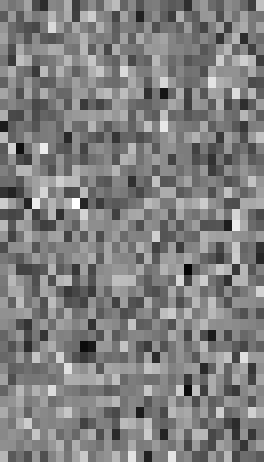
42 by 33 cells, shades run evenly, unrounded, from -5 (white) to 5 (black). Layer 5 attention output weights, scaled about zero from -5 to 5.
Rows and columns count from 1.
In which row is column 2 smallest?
14
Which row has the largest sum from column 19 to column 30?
15
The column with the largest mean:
24
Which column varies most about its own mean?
30
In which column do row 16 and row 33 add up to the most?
20
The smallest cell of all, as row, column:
19, 10
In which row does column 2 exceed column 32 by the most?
6
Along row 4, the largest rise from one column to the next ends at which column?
31
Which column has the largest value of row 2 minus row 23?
18
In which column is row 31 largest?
27
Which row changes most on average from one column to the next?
9
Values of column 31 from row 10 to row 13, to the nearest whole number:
3 -2 3 2
